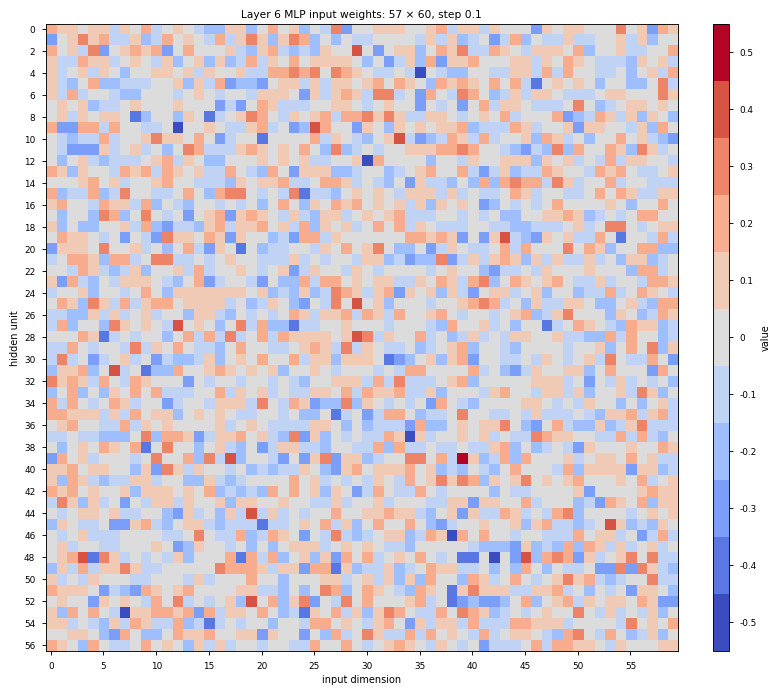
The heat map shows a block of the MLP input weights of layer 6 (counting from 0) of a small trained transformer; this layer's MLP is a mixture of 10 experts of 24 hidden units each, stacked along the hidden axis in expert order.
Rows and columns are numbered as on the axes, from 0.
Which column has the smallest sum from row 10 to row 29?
23
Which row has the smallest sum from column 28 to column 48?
47
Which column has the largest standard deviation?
39
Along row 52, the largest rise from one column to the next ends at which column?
19
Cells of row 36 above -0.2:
50
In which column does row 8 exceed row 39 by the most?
30
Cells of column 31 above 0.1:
9
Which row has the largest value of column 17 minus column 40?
48
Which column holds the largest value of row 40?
11
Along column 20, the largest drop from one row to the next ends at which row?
10
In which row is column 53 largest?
45
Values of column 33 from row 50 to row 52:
-0.2 -0.1 0
